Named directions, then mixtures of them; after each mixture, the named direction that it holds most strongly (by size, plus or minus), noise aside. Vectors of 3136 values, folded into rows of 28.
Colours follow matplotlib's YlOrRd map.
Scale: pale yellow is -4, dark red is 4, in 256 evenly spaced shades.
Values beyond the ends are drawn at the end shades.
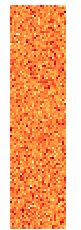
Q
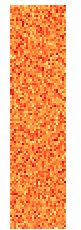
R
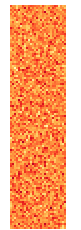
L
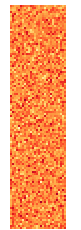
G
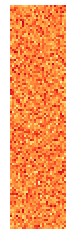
R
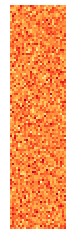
G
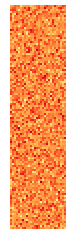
G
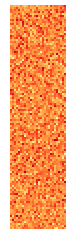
R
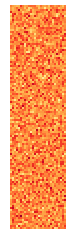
G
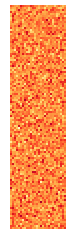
G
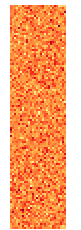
Q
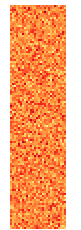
G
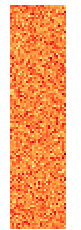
R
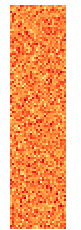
G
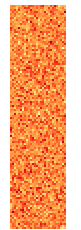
L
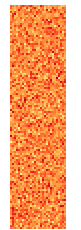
G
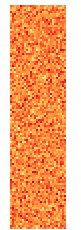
G
